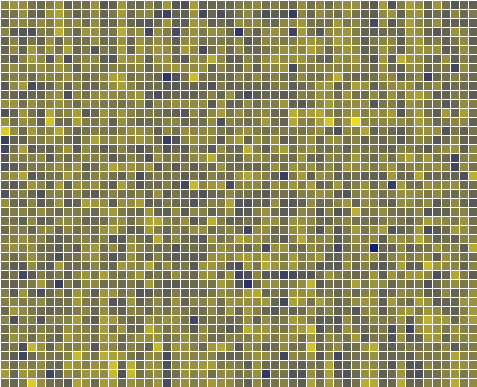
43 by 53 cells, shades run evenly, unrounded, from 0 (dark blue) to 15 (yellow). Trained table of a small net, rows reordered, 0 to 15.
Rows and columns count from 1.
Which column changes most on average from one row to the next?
28
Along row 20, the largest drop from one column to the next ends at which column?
4
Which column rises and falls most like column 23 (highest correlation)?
5
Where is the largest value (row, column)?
14, 40
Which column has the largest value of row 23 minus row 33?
16
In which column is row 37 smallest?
46
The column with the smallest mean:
19
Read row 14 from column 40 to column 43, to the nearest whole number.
15 8 8 8
